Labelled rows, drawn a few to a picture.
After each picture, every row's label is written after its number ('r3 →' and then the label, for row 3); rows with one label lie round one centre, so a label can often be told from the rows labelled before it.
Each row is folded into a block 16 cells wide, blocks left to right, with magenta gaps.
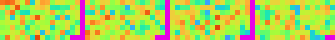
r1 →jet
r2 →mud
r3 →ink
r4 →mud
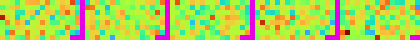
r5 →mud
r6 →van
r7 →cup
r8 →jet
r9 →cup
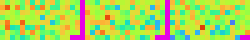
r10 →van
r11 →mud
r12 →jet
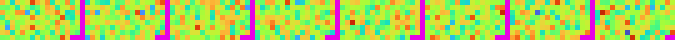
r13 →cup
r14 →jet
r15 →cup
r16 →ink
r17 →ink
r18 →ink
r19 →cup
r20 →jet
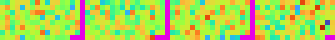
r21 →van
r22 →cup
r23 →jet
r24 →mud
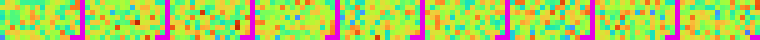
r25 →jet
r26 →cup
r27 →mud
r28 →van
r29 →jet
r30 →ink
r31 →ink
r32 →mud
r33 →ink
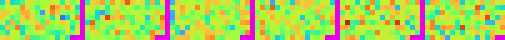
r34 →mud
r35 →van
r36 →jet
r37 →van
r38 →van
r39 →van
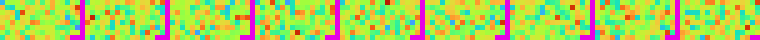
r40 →ink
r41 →mud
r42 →van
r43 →ink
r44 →mud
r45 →mud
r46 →ink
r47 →van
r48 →mud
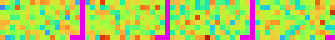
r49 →mud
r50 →cup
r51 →jet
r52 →ink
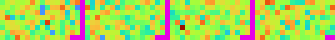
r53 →mud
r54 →ink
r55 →jet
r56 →ink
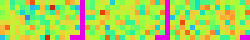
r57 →cup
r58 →ink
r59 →ink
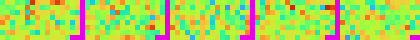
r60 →mud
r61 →mud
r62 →van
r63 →ink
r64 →mud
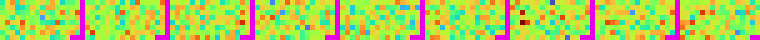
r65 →van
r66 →van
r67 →jet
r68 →mud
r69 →van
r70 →ink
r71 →ink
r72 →ink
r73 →mud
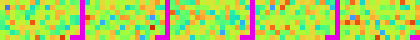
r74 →cup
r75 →mud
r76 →mud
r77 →cup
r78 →jet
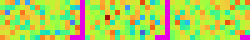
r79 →mud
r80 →mud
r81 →van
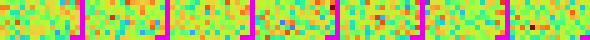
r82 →van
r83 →mud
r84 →ink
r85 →ink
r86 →van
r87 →jet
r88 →van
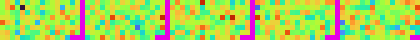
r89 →van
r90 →van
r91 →cup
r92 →mud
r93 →ink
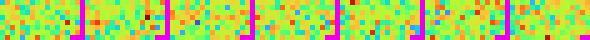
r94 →jet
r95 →ink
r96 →ink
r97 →mud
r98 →ink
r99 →jet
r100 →jet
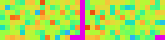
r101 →ink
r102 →jet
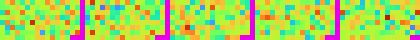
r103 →jet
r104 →cup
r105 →cup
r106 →cup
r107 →ink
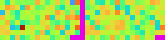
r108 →van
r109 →mud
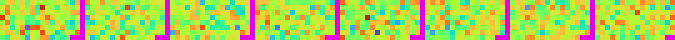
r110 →van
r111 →cup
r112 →van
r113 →ink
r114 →mud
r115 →ink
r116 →cup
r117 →van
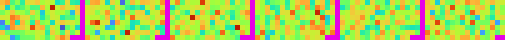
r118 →cup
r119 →ink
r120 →mud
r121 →van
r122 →ink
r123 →mud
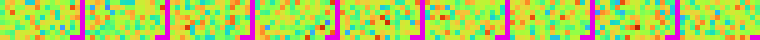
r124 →jet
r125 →ink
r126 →ink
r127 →mud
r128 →mud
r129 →jet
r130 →ink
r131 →cup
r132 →cup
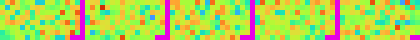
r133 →ink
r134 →jet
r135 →cup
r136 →jet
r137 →cup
